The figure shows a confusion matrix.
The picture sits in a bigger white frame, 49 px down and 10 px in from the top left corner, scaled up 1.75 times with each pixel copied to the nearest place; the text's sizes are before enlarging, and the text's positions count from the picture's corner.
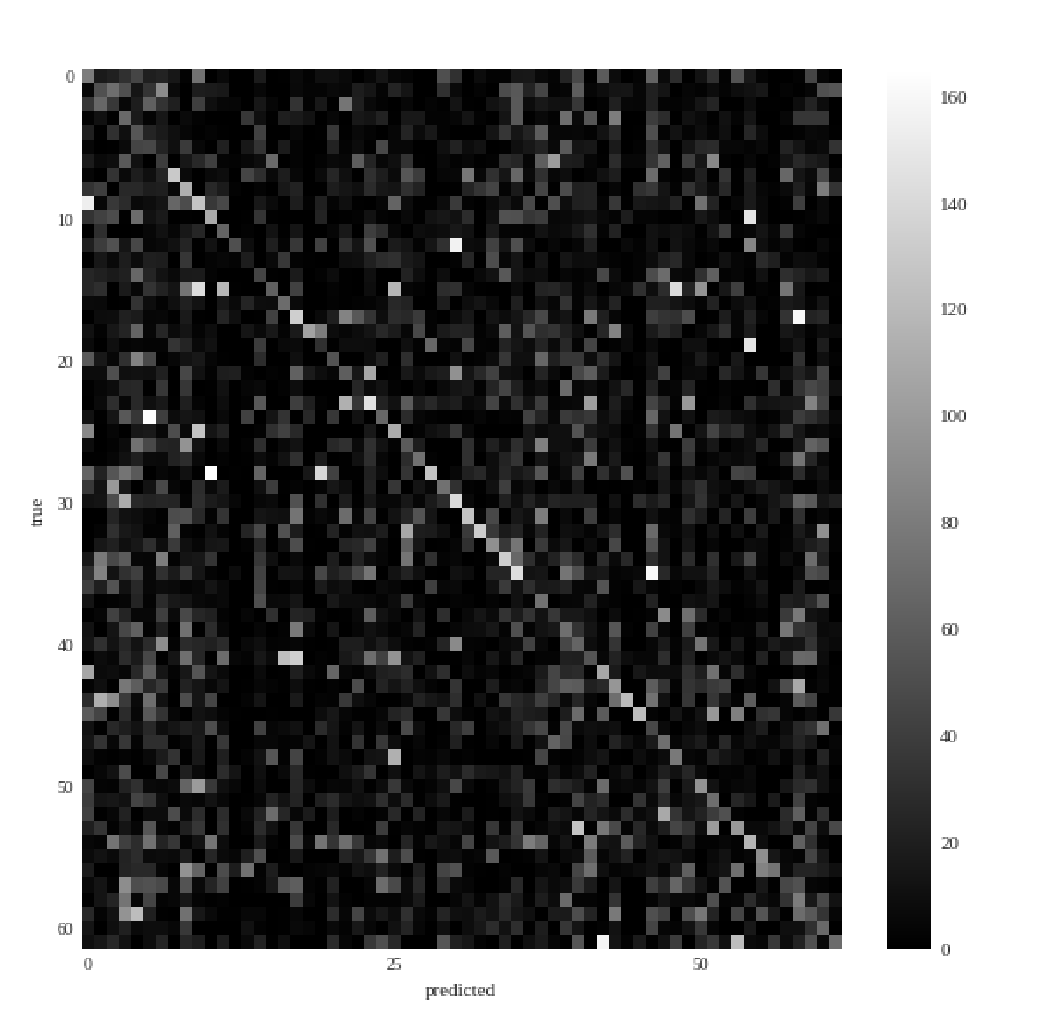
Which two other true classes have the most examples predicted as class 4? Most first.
59, 20
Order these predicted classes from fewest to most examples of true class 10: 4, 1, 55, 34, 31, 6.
55, 6, 31, 1, 34, 4
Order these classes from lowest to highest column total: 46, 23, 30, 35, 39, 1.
1, 30, 23, 39, 35, 46
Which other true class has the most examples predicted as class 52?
57
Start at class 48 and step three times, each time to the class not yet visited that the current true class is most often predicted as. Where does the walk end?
0
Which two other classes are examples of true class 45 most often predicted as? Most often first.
51, 53
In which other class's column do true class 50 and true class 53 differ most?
40
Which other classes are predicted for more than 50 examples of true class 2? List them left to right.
1, 5, 21, 35
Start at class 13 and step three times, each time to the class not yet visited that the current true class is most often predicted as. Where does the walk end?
46
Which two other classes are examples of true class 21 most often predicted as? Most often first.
23, 30
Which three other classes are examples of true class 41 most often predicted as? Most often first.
17, 16, 25
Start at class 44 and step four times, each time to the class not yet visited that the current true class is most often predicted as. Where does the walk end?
47
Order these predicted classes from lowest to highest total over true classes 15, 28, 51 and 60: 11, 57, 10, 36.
36, 57, 11, 10
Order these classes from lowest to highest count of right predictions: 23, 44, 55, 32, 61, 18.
61, 55, 18, 44, 32, 23
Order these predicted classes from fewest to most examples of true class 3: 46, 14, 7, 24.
7, 14, 24, 46
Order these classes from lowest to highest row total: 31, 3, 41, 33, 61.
3, 33, 31, 61, 41
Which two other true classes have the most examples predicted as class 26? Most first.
32, 34
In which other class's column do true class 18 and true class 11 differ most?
19
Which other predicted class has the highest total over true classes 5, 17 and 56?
58
